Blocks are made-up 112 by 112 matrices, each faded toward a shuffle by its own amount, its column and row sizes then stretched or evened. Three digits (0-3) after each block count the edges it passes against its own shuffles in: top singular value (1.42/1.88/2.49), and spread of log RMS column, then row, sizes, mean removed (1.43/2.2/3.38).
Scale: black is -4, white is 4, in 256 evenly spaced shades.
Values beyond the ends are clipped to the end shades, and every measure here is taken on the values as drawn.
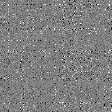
1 2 2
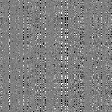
3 3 1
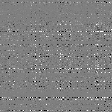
2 2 3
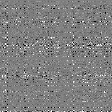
2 2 3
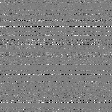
3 0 3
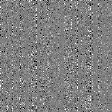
2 3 1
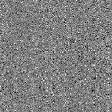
2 1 0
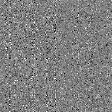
2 2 1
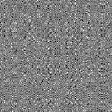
3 2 0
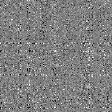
2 2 2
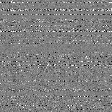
2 0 3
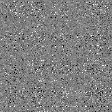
0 2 2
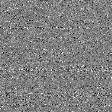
0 0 2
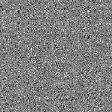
2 2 0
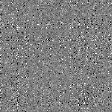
1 2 2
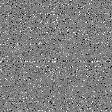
1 0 2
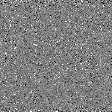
0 1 2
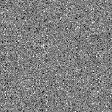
2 1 0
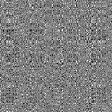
3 2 1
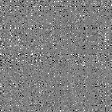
2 2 2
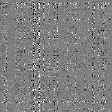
2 3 2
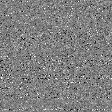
0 0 2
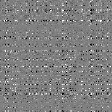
3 2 3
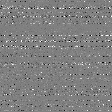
1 0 3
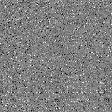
2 0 1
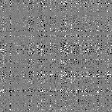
0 3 3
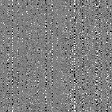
3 3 1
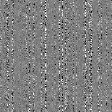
2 3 0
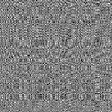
3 0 2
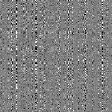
3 3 1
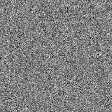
1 1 0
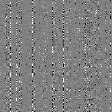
3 3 1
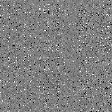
1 2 1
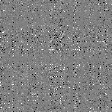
0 2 2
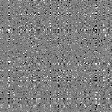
3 2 2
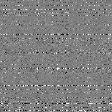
2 1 3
